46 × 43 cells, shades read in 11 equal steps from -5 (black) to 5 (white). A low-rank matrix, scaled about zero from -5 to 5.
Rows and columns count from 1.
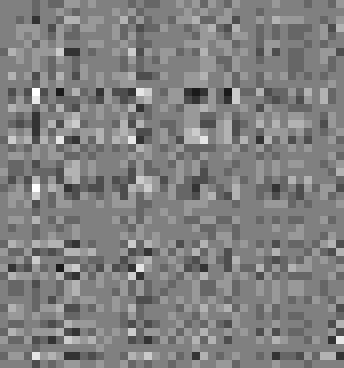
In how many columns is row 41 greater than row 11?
11
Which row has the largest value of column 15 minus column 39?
18
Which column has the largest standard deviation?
5
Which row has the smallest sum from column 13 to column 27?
12
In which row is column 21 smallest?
23
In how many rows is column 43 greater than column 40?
11
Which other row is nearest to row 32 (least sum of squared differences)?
43
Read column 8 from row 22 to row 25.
-2 -2 1 1
